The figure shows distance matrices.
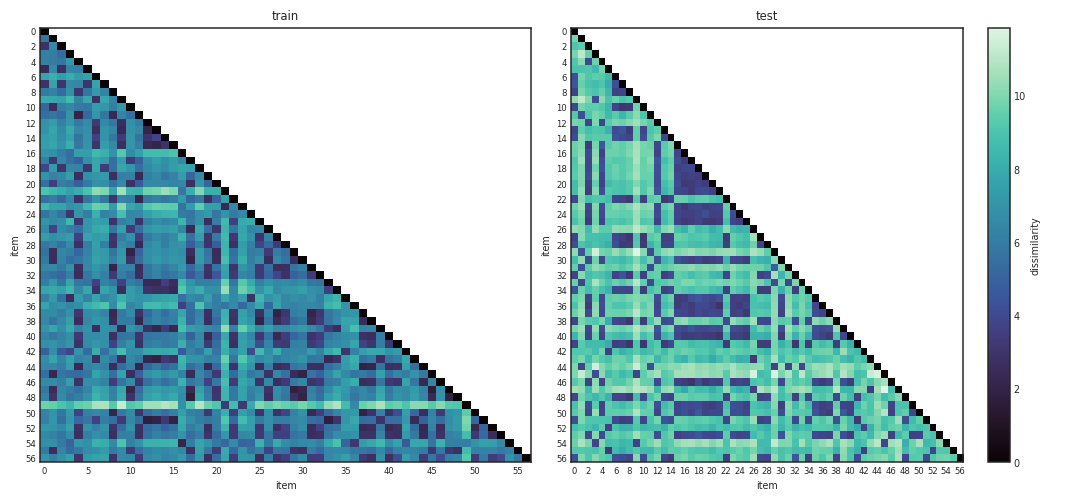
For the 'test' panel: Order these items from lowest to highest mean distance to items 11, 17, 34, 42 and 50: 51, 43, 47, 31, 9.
51, 31, 43, 47, 9
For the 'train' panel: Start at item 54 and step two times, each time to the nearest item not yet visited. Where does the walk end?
36
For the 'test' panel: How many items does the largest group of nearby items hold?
23
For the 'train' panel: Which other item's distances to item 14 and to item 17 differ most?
48
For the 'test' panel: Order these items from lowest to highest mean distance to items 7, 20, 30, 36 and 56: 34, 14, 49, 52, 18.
49, 18, 34, 14, 52
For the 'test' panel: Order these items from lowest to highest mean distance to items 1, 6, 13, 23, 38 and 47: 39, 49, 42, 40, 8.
8, 40, 49, 39, 42
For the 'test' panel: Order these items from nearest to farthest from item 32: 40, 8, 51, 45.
8, 51, 40, 45
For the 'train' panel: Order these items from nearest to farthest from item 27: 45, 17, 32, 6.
32, 17, 45, 6
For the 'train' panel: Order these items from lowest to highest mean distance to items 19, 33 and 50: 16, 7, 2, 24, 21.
2, 7, 24, 16, 21
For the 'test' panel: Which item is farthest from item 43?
45
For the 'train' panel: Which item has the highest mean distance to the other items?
49
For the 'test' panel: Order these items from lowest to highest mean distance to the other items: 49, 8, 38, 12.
49, 12, 8, 38
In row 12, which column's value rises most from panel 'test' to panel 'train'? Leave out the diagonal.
49
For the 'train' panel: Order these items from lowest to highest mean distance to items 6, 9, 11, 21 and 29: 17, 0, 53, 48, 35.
53, 17, 48, 0, 35
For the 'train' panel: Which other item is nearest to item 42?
35
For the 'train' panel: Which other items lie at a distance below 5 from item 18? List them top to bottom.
0, 2, 5, 7
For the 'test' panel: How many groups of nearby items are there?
6
